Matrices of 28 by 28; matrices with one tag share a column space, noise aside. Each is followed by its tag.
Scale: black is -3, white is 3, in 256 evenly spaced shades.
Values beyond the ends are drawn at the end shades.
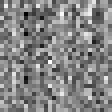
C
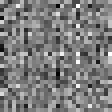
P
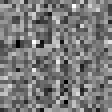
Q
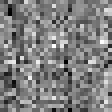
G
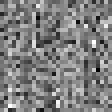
Q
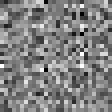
C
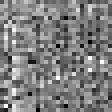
G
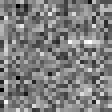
Q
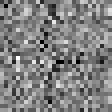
G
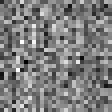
G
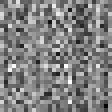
C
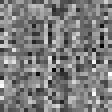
G
